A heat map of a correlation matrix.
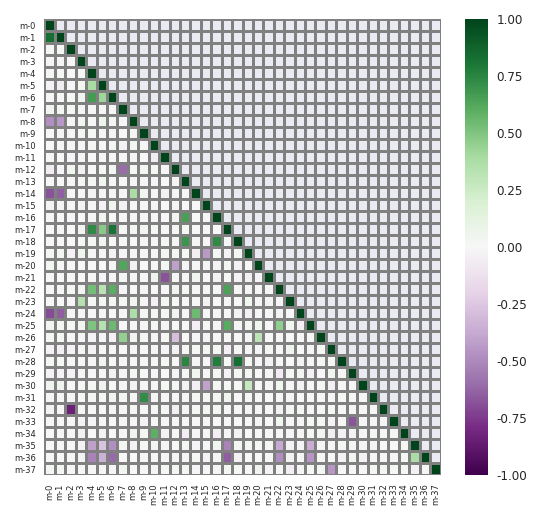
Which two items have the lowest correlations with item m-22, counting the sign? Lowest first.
m-36, m-35
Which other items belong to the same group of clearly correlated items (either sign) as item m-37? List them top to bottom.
m-27
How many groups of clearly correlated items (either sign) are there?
12
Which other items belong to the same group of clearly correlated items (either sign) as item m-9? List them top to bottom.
m-31
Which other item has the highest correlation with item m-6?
m-17
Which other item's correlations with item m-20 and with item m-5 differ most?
m-7
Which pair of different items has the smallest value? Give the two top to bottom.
m-2, m-32
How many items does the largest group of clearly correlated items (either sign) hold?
8
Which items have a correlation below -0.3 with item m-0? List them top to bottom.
m-8, m-14, m-24
